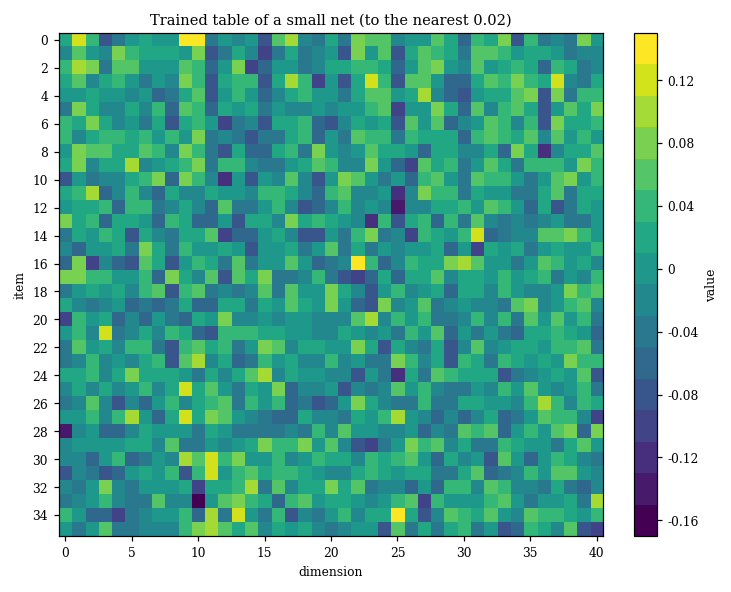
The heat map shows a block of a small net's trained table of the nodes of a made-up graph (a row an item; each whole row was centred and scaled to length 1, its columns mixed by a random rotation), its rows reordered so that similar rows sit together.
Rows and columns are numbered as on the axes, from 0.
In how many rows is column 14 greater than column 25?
16
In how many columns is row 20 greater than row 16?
16
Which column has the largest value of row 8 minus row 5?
25
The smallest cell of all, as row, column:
33, 10
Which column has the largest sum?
9
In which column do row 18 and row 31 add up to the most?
38
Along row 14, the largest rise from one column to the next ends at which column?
27
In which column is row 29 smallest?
23
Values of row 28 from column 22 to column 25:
0 0 -0.02 -0.02
